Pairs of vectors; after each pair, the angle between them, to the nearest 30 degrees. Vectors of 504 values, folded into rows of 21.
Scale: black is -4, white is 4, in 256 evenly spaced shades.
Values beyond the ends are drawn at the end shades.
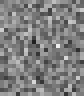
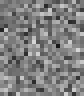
150 degrees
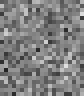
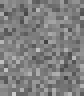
150 degrees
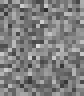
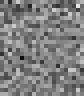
90 degrees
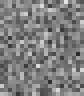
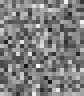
30 degrees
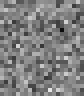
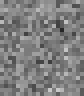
30 degrees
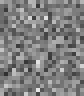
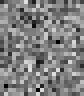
150 degrees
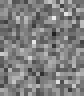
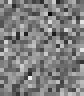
60 degrees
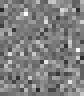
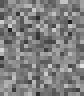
90 degrees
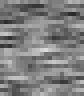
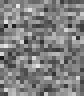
120 degrees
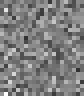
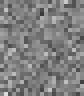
30 degrees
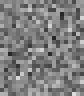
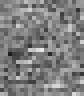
30 degrees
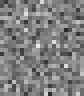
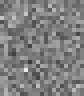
60 degrees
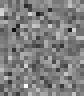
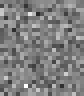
30 degrees
